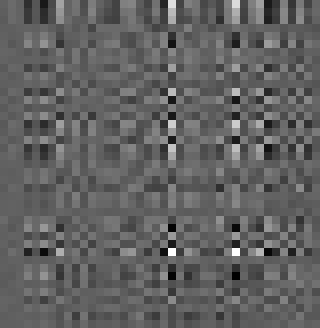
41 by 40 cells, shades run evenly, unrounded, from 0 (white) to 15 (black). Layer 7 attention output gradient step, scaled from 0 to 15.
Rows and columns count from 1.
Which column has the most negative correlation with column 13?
9
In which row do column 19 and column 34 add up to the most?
32
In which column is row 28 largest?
38
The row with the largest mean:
40
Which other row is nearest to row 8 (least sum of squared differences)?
25
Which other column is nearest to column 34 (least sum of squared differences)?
6
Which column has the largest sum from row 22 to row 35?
36
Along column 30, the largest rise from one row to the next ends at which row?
13
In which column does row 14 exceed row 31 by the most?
34
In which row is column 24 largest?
35
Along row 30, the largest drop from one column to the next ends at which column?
22
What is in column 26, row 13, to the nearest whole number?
8
